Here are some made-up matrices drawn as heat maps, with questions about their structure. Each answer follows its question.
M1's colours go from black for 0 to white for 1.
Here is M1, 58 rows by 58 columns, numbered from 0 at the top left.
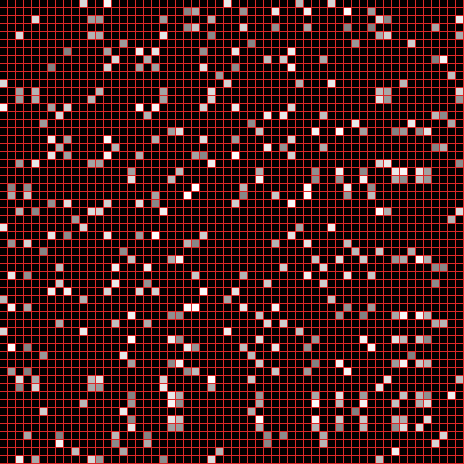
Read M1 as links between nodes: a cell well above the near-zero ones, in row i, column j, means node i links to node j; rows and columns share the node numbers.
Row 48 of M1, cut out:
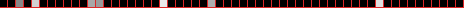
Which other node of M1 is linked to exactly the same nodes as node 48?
node 57
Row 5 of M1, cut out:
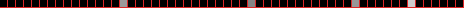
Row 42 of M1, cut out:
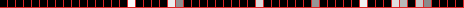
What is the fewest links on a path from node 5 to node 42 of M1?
4
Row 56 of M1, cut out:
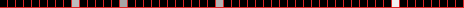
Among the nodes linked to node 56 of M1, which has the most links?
node 49
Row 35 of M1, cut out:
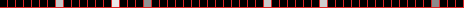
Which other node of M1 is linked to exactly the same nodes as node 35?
node 55
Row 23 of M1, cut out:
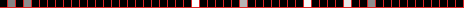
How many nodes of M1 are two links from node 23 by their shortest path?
3
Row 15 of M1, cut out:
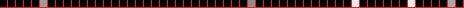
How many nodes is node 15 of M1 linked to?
5
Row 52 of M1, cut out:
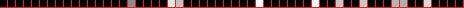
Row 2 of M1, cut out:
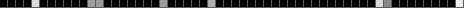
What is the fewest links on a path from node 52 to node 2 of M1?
6
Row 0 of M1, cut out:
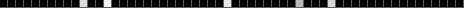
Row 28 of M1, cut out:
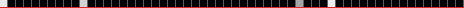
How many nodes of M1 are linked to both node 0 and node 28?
3
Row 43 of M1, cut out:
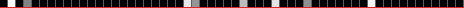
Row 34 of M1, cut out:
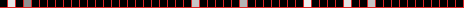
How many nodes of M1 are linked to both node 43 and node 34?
6
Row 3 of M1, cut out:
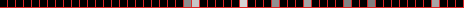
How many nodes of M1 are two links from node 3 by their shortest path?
9
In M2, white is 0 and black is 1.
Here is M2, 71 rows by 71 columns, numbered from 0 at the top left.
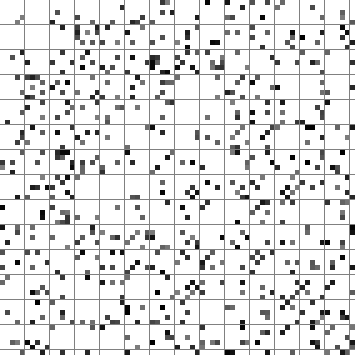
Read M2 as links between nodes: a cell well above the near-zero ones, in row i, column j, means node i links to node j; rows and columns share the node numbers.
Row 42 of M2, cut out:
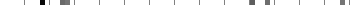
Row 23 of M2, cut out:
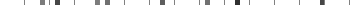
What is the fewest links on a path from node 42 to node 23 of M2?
2
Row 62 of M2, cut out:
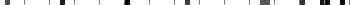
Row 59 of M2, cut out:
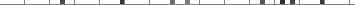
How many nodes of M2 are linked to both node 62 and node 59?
4
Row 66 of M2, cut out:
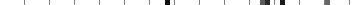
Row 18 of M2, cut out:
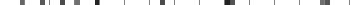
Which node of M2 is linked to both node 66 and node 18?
node 65
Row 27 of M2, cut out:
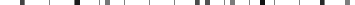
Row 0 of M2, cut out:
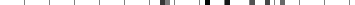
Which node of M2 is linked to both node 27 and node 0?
node 41
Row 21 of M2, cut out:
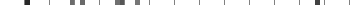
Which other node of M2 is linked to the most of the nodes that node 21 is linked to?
node 64
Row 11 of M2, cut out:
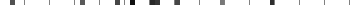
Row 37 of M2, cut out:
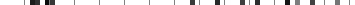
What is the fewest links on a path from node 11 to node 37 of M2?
4
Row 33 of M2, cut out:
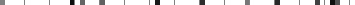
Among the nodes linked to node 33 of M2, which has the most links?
node 16
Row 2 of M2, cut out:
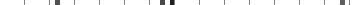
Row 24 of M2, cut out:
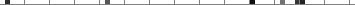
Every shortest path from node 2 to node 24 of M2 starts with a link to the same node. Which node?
node 34
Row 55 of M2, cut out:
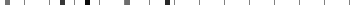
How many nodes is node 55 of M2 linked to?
5
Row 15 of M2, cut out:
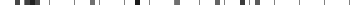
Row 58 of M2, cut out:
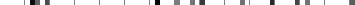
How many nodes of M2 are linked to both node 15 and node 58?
4
